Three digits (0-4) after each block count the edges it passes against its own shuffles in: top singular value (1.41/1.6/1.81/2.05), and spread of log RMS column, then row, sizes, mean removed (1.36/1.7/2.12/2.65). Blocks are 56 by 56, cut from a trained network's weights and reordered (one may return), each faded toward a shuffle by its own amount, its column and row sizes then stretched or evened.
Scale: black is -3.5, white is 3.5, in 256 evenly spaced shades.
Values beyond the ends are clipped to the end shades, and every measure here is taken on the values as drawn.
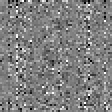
1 4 1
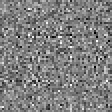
2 2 3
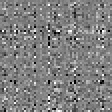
2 4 4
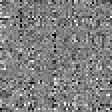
3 3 3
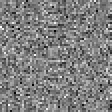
3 0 0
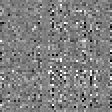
2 4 3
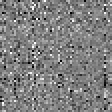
2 3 2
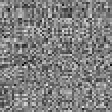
4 1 1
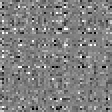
3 3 4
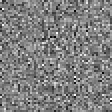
3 2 0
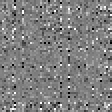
0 4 3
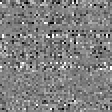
1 1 4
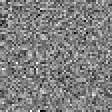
3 1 2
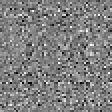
2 2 3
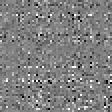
0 4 3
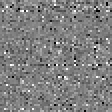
0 1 3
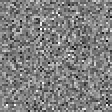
1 2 0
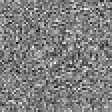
3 0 2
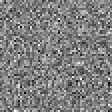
2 2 1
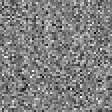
2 1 0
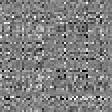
4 2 4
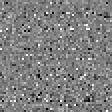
0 1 3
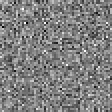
3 1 0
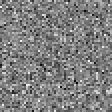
2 0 0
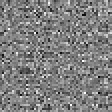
2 2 2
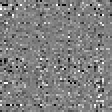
0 3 3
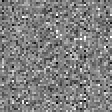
0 4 0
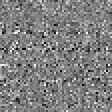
0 1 4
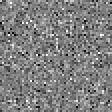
0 0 1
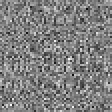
4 1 2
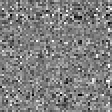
1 2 3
